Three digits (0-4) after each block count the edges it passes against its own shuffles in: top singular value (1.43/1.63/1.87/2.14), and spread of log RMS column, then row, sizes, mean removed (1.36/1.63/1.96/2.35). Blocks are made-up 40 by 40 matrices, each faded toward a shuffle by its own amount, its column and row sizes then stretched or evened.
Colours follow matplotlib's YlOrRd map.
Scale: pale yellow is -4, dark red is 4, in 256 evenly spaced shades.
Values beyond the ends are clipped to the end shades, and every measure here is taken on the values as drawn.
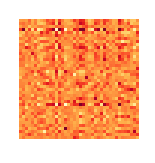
4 2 3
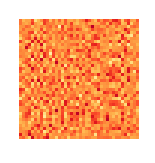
4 2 0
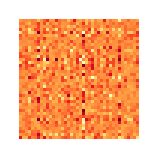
1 3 2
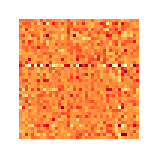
2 1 3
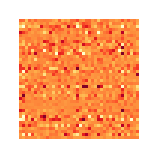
3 2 4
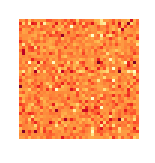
0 1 1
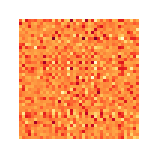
3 2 2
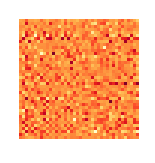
3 1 3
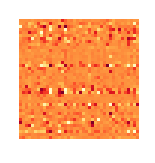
3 2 4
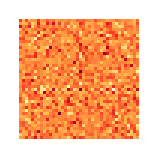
1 1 1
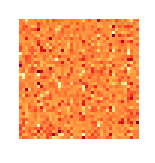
1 3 0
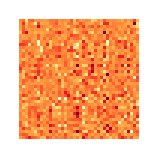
3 2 2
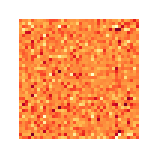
0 1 1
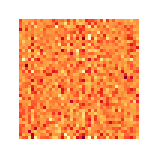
3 1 1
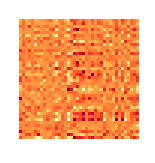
4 3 4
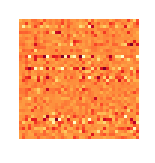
2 0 4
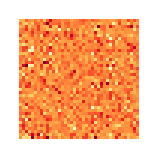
1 3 0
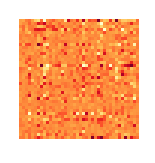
0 3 3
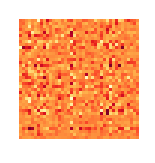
1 3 4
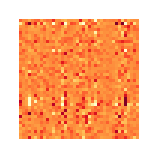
3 3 2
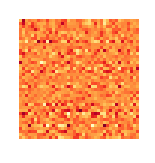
2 0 4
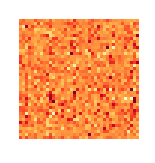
0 3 1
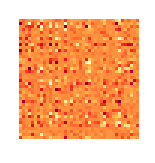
0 4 4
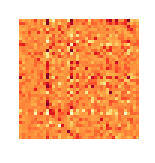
3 4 2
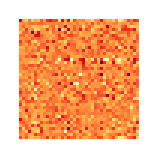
1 1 3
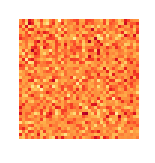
2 0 1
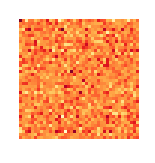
1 0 2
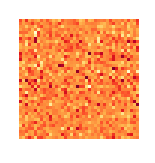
1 3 1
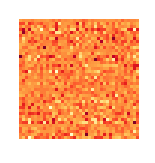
0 1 4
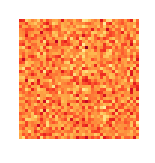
3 2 0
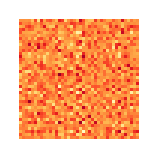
3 3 2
